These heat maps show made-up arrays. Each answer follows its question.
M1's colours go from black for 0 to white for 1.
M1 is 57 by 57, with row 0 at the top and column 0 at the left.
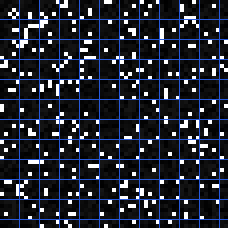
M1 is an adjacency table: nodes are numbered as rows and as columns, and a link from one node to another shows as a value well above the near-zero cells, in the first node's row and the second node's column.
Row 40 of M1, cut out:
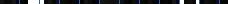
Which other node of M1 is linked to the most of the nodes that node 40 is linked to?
node 6
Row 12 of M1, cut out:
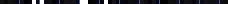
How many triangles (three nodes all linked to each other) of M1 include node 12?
1
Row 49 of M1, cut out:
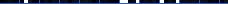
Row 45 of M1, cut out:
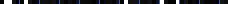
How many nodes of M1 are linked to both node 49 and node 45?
4
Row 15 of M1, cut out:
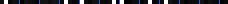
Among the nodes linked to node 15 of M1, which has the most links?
node 30
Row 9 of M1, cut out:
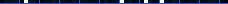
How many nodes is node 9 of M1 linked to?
4
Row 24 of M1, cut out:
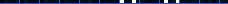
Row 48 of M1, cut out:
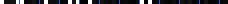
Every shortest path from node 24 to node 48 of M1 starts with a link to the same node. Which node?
node 41
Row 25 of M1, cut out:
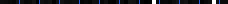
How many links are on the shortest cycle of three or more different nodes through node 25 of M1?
5
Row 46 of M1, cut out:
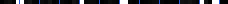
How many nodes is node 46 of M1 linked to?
8
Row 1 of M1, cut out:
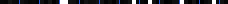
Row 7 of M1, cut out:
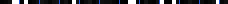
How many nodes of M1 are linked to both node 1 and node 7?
1
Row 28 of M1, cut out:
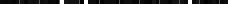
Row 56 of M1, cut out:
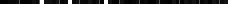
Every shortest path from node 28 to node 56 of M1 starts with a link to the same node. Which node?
node 21
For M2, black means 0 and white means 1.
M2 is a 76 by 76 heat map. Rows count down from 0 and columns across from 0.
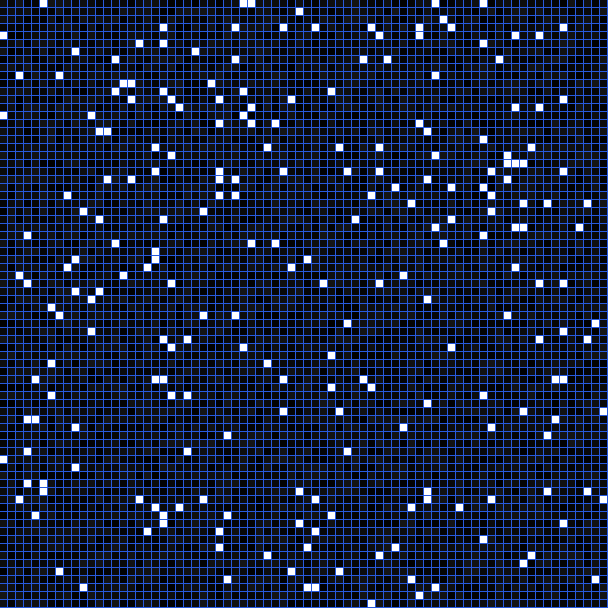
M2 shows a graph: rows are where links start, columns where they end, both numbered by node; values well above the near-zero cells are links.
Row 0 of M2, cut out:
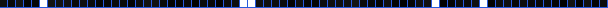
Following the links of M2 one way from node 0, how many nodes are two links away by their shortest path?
9
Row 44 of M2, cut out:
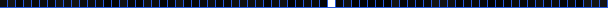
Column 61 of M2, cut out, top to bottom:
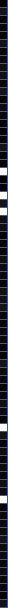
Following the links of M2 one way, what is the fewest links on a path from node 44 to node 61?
6
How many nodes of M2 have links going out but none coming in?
4
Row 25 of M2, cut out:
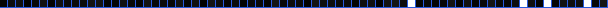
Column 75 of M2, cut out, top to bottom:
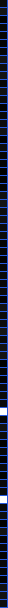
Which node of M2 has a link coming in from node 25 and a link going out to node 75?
node 51
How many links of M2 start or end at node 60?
9
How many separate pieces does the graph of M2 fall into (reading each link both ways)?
2
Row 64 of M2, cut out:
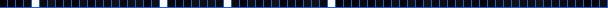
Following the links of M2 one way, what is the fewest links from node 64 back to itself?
2
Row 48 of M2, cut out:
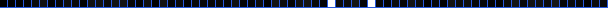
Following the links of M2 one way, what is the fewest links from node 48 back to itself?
8
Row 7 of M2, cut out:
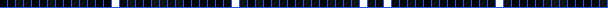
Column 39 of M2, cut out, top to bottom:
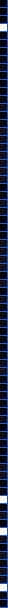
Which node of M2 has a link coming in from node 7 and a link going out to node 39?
node 62
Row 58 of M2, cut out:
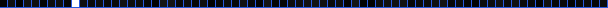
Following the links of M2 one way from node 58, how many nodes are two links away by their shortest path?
3
